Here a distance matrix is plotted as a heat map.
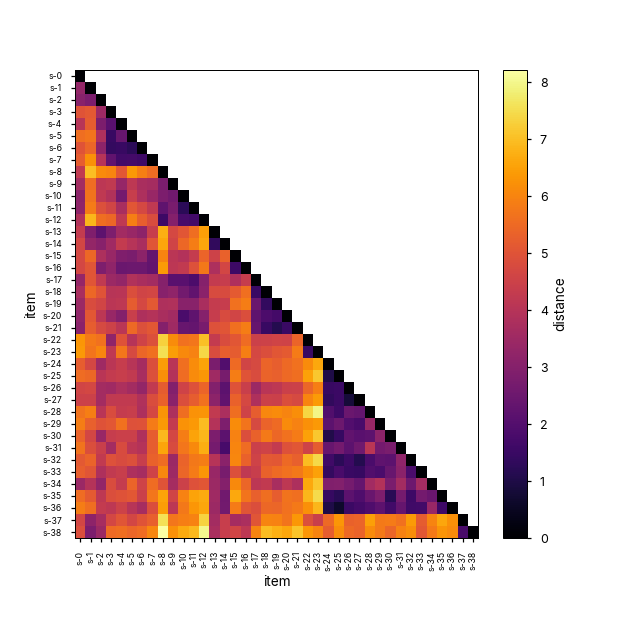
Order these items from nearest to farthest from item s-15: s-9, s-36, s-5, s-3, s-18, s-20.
s-5, s-3, s-9, s-20, s-18, s-36
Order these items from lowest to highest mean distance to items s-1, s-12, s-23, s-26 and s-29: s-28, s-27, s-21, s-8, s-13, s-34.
s-27, s-13, s-34, s-21, s-28, s-8
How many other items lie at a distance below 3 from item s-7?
6
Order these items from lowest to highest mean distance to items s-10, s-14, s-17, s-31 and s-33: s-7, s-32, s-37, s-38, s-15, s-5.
s-32, s-5, s-7, s-15, s-37, s-38
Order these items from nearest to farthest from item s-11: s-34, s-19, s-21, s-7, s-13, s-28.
s-21, s-19, s-7, s-34, s-13, s-28
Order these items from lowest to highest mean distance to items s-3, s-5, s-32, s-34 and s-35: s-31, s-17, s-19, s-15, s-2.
s-31, s-2, s-17, s-19, s-15
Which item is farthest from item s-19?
s-38
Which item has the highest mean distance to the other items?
s-23
